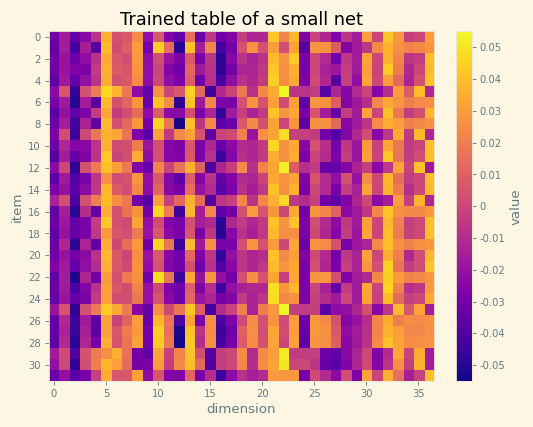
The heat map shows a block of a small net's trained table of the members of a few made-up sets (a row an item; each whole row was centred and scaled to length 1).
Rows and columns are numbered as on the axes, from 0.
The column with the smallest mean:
2
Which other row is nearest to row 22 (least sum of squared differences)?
19
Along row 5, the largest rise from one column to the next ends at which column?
10
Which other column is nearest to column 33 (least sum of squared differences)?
13
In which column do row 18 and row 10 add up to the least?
16
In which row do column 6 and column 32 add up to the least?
15
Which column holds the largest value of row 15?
22
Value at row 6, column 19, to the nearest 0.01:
0.03
